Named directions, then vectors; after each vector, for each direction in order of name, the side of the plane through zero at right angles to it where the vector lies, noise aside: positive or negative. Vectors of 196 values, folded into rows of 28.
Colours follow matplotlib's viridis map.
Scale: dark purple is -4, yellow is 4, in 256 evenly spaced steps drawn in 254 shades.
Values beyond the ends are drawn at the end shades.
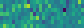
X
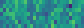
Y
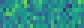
positive, positive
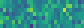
negative, negative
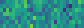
positive, positive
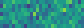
negative, positive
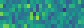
positive, negative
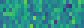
positive, positive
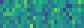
positive, positive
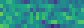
positive, negative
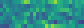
negative, positive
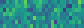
positive, positive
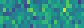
negative, negative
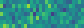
positive, negative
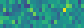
negative, negative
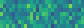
positive, negative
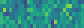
negative, negative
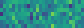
negative, positive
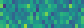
positive, negative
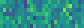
negative, negative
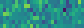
positive, positive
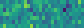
positive, positive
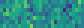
positive, positive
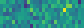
negative, negative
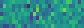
negative, positive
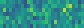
negative, negative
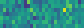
negative, negative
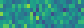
positive, negative
